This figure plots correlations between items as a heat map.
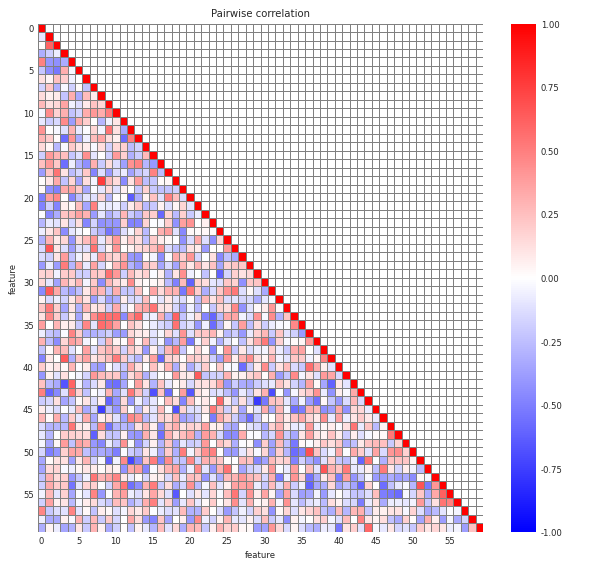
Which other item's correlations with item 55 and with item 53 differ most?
18
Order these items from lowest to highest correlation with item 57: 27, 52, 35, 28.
52, 28, 27, 35
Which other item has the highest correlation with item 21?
41
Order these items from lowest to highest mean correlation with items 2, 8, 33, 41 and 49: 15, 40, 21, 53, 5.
5, 21, 40, 53, 15
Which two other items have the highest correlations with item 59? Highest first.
44, 31
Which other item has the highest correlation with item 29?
9
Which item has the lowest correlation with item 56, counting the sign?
43
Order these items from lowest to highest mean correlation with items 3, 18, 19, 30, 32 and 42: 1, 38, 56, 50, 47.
1, 56, 38, 47, 50
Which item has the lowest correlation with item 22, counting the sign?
16
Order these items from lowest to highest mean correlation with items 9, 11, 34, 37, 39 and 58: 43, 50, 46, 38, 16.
50, 16, 46, 43, 38
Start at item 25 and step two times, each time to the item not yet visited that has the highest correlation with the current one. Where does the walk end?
38
